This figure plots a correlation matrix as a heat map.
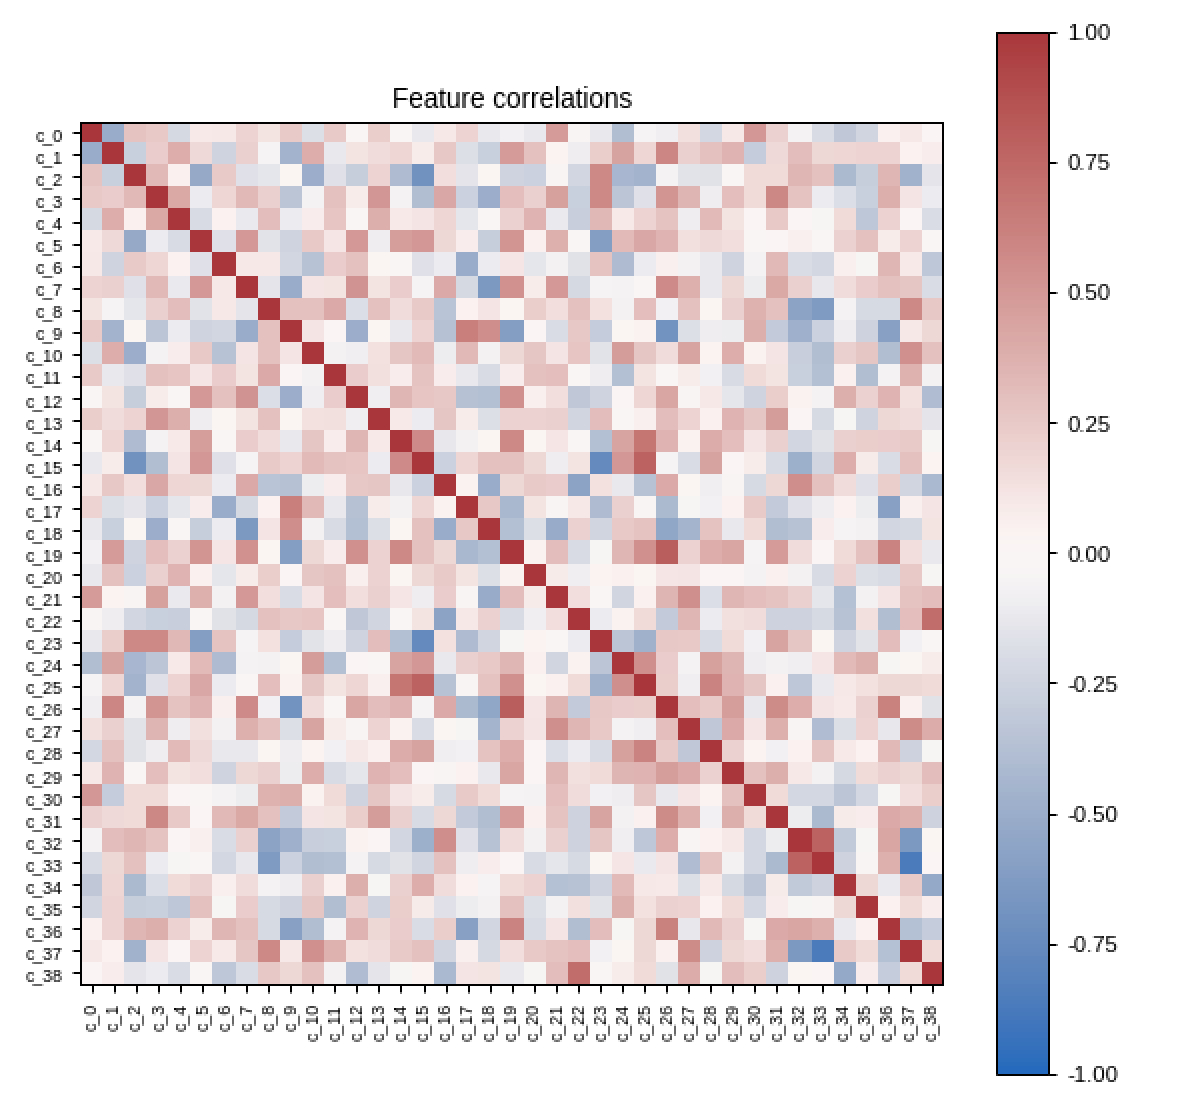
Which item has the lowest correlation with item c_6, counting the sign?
c_17
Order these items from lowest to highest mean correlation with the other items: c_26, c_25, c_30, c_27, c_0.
c_0, c_30, c_27, c_25, c_26
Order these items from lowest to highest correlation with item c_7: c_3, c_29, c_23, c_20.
c_23, c_20, c_29, c_3
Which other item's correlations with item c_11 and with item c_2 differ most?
c_15
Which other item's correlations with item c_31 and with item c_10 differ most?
c_36
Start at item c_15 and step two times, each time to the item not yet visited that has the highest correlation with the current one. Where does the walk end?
c_14
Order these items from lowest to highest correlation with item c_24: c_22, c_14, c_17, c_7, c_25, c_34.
c_7, c_22, c_17, c_34, c_14, c_25
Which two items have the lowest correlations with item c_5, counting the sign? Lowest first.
c_23, c_2
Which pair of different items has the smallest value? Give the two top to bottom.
c_33, c_37
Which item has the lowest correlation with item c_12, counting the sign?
c_9
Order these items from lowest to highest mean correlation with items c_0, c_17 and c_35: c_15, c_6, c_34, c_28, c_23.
c_23, c_6, c_28, c_34, c_15
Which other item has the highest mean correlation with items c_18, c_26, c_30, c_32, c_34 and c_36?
c_19
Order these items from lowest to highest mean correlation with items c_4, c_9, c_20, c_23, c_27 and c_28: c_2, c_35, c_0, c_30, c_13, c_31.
c_35, c_0, c_2, c_30, c_31, c_13
